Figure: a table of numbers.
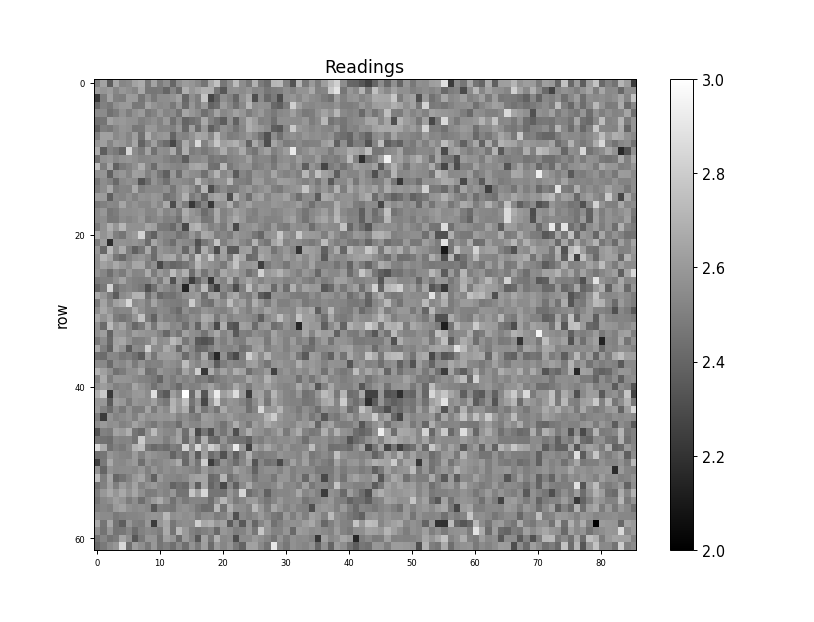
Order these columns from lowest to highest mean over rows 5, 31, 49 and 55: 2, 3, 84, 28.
84, 28, 3, 2
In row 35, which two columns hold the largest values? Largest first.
57, 8
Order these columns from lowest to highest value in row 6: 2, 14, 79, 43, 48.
14, 2, 43, 48, 79
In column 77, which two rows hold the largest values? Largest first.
9, 23
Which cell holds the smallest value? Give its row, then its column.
58, 79
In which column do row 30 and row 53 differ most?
76
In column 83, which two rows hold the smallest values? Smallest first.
9, 15
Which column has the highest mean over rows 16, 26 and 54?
79
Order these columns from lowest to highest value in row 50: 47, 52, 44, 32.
32, 52, 44, 47
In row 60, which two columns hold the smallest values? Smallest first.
41, 35
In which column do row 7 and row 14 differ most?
73
